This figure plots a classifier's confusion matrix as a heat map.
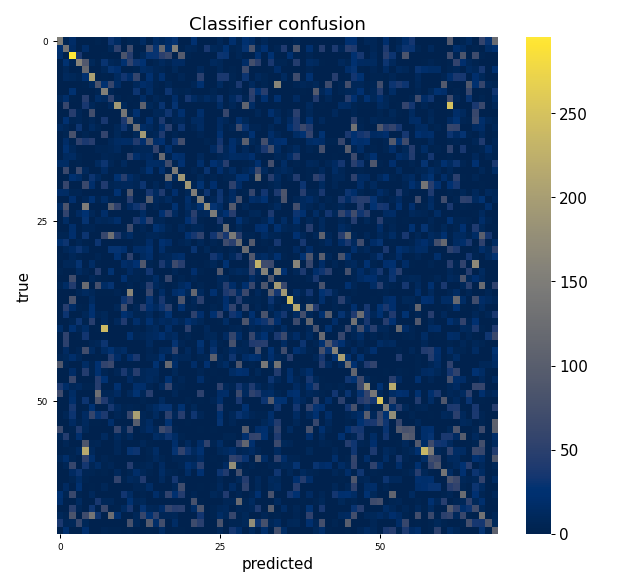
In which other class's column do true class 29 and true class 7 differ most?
40
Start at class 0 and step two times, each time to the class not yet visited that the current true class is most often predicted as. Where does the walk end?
34
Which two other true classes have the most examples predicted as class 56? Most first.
37, 39
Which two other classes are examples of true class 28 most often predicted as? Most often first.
60, 30
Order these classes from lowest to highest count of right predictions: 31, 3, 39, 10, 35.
39, 10, 3, 35, 31
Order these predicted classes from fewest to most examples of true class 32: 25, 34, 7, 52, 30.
7, 52, 30, 25, 34
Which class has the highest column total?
46
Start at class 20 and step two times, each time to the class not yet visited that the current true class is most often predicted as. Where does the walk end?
4
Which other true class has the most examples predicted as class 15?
66
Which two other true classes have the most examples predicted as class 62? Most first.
36, 54
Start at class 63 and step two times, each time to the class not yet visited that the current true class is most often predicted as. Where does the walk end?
12
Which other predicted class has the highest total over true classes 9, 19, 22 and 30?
61
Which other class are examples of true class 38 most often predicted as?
47
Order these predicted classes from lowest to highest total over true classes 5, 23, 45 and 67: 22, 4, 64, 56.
56, 64, 22, 4
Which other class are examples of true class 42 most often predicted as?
27
